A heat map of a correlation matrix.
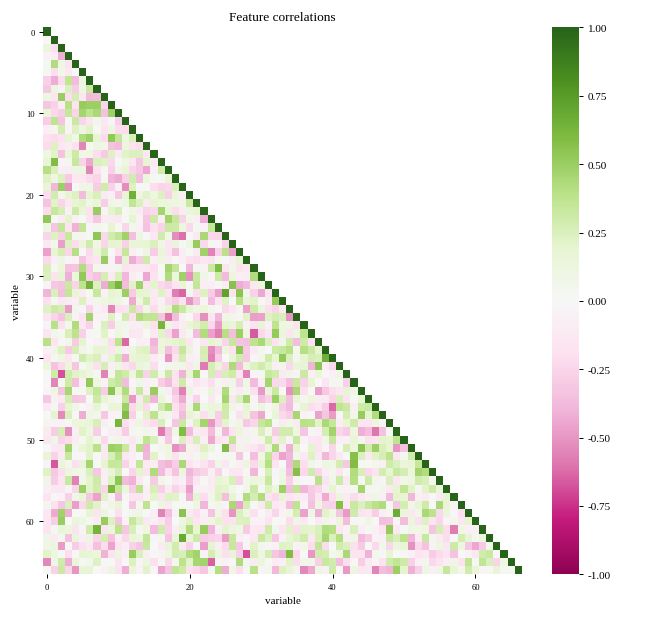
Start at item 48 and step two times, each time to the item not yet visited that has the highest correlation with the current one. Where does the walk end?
31
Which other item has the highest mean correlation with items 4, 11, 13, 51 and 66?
44
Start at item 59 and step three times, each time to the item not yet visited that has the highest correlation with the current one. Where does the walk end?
62
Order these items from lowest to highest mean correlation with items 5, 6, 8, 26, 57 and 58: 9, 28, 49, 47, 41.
47, 49, 28, 9, 41
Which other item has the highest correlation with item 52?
43
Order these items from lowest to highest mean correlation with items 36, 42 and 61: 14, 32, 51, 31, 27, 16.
14, 27, 51, 31, 32, 16
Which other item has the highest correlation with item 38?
41
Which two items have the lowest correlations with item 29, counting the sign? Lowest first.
37, 35
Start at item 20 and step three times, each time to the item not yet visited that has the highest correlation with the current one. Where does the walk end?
34
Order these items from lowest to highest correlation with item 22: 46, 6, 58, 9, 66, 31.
58, 66, 6, 31, 46, 9
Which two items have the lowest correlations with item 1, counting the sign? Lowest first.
53, 43
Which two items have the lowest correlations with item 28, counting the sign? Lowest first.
64, 42
